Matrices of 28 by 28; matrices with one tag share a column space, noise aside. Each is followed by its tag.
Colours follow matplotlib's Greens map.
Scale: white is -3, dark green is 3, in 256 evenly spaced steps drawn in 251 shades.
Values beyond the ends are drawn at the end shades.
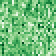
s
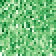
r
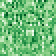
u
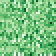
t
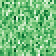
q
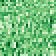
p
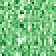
r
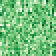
s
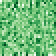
t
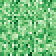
t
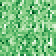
r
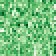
s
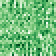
t
